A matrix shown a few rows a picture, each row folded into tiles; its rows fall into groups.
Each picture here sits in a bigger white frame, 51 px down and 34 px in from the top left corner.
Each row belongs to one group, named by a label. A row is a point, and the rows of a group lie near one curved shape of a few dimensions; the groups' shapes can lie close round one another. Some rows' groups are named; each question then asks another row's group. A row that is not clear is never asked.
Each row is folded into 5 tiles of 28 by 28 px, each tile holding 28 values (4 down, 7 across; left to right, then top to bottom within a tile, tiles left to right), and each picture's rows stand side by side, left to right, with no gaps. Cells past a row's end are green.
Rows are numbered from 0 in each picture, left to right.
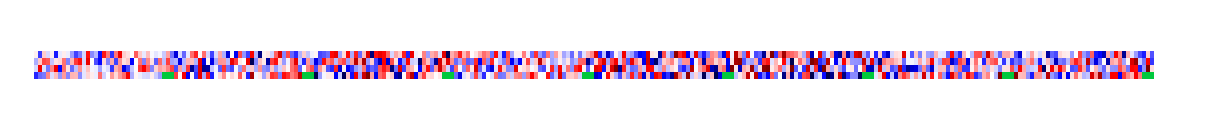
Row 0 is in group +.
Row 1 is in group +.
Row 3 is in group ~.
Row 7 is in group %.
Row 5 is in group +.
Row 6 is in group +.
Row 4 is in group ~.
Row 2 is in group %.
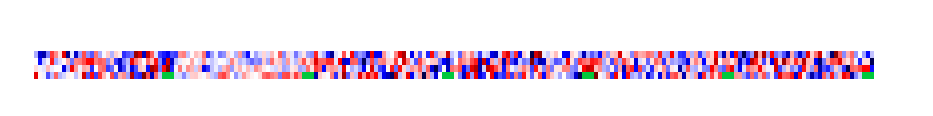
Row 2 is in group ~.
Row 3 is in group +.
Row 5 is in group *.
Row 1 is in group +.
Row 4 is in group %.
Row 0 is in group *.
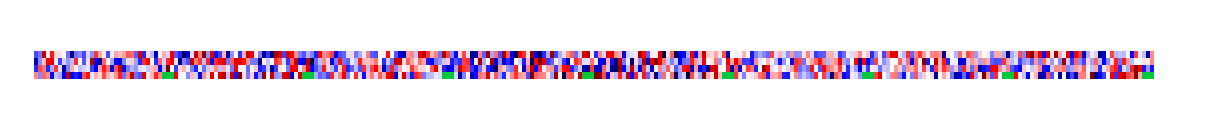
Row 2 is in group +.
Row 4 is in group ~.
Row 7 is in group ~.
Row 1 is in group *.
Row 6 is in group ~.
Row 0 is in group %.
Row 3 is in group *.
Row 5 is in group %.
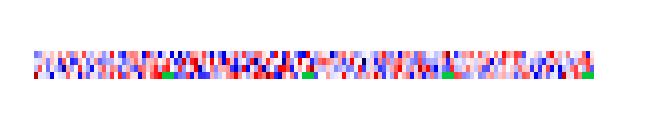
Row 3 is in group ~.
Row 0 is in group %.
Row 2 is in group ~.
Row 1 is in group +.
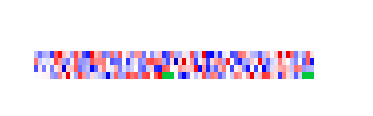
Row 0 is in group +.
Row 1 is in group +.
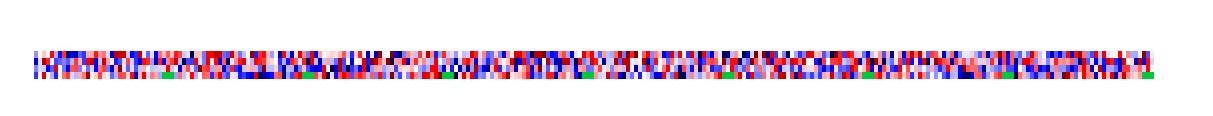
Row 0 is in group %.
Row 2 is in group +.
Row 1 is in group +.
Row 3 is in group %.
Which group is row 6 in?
+
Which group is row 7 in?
%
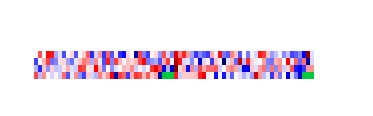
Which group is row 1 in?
%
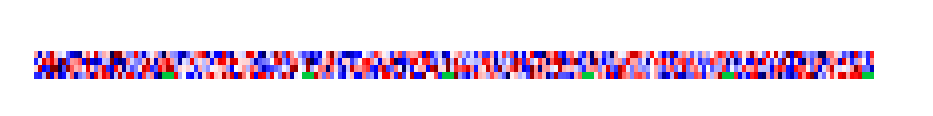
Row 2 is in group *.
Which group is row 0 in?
+
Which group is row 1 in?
*
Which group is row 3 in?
%
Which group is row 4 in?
+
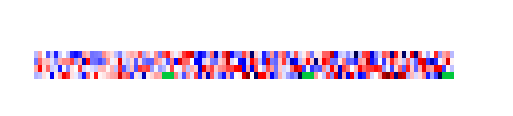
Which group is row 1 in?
+
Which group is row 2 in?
+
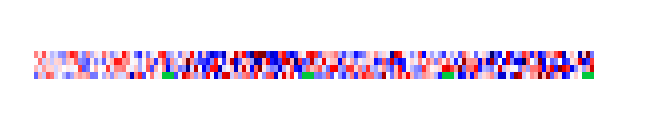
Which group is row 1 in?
%
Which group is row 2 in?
+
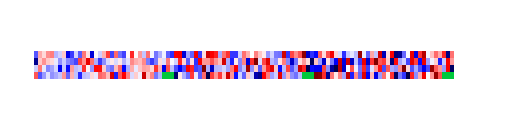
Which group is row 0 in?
+
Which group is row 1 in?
%
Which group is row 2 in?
~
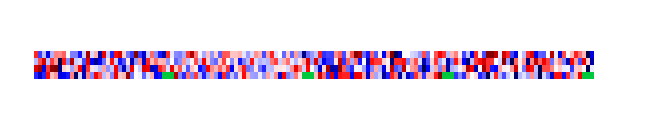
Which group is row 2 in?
+
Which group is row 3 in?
%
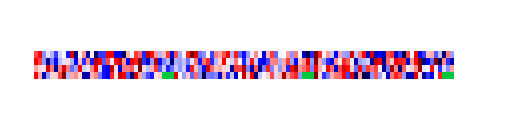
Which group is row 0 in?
%
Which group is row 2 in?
%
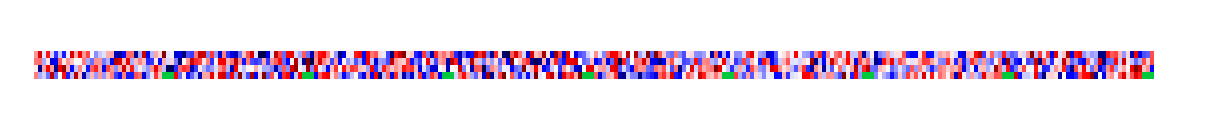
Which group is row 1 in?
*
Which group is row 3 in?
+
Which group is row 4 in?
~
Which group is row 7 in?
~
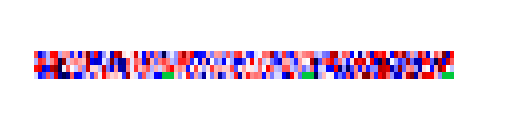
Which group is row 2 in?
%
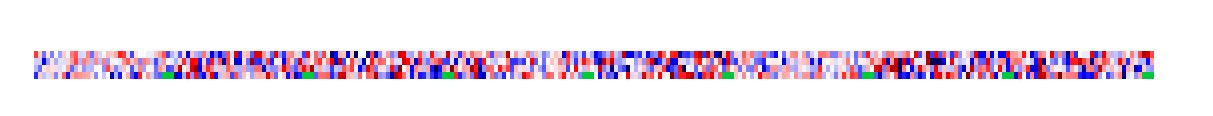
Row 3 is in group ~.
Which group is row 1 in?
+
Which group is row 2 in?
~
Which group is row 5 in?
%
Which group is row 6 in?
~
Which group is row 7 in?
~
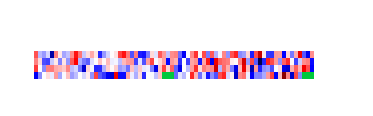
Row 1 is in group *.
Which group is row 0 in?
+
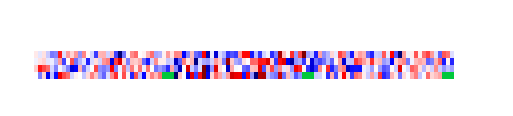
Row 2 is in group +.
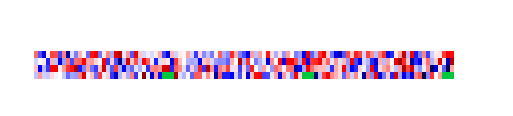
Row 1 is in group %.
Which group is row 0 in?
*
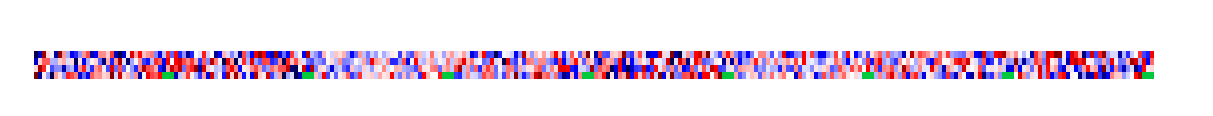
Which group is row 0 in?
*
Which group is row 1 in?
~
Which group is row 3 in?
~
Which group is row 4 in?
+
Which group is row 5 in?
*
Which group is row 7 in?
+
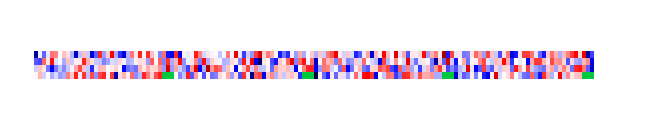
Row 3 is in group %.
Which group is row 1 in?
+
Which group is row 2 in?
%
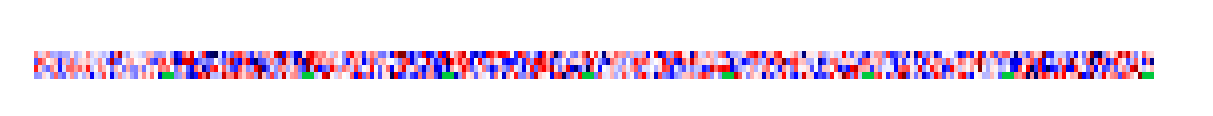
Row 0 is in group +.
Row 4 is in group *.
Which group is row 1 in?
%
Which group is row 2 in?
%
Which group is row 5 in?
~
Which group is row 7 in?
+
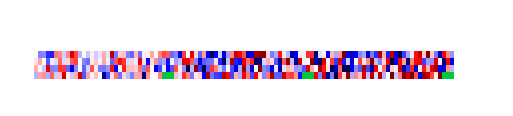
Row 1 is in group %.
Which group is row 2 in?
+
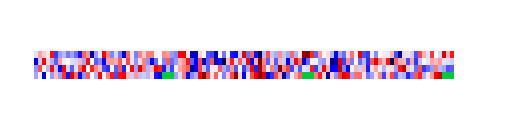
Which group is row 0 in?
+
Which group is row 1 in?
~
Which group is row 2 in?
~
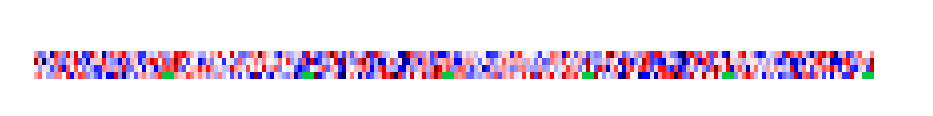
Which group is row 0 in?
+
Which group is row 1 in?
%
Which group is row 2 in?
~
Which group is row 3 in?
%
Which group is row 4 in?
~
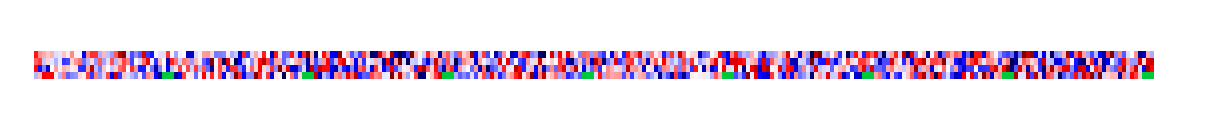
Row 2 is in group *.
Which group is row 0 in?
%
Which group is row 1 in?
~
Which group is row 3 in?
+
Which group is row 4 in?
+
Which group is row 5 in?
+
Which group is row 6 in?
*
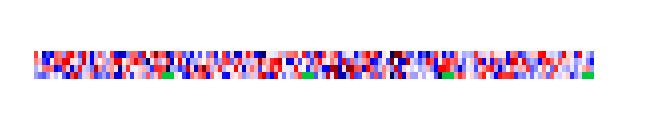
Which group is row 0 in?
%
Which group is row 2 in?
+
